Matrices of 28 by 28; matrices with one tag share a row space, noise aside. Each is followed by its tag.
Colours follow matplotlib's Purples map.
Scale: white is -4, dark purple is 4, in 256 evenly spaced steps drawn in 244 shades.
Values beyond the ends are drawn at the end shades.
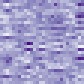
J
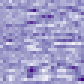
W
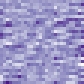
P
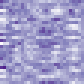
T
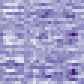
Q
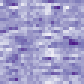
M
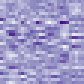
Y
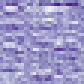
Q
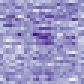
Q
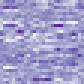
Q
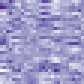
T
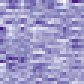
Y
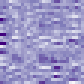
T
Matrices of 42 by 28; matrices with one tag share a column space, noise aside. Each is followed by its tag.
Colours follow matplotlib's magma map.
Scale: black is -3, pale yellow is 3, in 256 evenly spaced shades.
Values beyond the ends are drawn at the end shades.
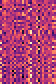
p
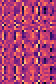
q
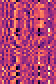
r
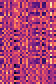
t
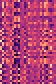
t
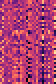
p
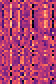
r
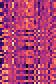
t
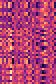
t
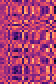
q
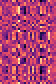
q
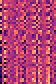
p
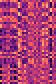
t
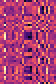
q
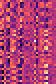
t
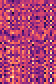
p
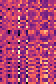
p
